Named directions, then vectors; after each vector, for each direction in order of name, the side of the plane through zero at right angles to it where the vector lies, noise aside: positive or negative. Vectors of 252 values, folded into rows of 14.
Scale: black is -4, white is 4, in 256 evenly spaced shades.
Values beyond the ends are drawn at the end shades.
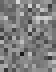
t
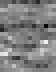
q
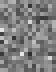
negative, negative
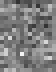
positive, negative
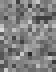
negative, negative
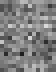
negative, positive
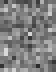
positive, negative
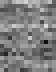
negative, positive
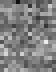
positive, negative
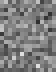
negative, negative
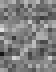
negative, negative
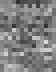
positive, negative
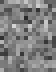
negative, positive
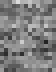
negative, positive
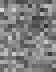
positive, negative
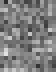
positive, negative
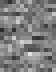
positive, positive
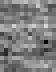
negative, positive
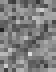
positive, positive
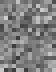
positive, positive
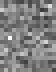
positive, negative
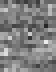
positive, negative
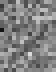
positive, positive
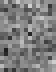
negative, positive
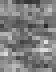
positive, negative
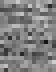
negative, positive
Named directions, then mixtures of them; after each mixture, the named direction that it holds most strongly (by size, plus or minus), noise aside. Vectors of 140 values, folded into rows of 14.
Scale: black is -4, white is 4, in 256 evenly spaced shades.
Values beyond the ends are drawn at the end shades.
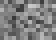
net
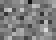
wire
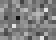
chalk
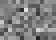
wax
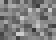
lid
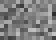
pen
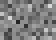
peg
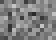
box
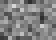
box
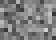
net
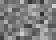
wire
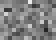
wire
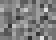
chalk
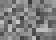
wax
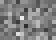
lid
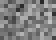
net
